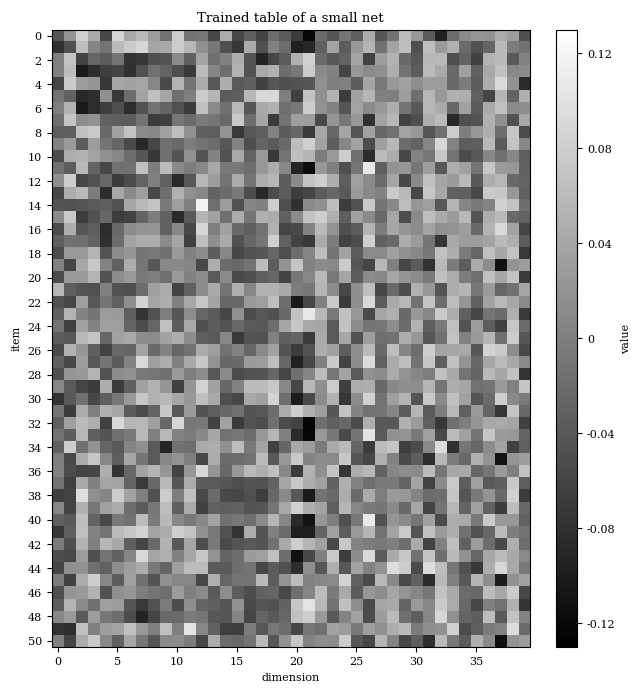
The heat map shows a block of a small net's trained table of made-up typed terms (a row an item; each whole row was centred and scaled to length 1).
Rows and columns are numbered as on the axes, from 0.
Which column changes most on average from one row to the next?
20
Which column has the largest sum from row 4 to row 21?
36
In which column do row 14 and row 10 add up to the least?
0
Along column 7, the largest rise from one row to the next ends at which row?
43
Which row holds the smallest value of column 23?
42
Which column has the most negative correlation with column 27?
26
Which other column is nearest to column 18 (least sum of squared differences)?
34
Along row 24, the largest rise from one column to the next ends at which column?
38
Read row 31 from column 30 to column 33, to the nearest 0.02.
0.06 -0.04 0 0.06
